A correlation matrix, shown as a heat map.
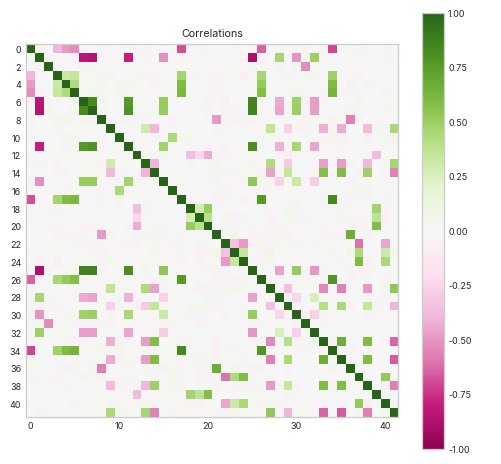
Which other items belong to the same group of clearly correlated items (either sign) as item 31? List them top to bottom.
2
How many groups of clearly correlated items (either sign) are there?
8
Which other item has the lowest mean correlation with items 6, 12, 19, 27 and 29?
1
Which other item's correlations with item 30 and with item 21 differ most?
36
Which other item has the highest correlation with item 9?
41
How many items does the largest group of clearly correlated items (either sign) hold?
9
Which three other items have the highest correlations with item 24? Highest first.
37, 40, 23
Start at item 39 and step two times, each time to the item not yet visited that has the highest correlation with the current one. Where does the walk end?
18
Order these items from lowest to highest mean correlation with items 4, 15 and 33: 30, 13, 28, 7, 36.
13, 28, 36, 30, 7
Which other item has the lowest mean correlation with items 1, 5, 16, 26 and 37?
0
